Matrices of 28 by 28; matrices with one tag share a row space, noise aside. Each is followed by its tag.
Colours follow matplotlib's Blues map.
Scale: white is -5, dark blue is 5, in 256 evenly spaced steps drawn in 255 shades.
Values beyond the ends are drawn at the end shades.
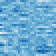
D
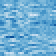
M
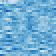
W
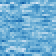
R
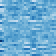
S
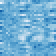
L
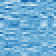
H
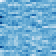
S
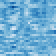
M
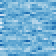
S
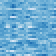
M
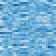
D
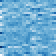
S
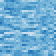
H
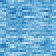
R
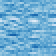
M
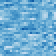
H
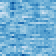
R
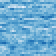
R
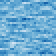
R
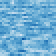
R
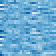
S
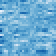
D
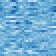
M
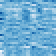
S
